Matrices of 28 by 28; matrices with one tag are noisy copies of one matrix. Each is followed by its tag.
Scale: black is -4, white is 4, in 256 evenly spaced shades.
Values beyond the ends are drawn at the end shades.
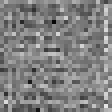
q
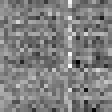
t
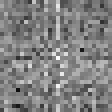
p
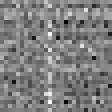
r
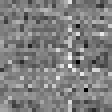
t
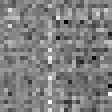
r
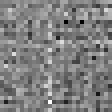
r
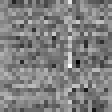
t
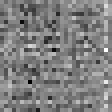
q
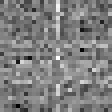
p
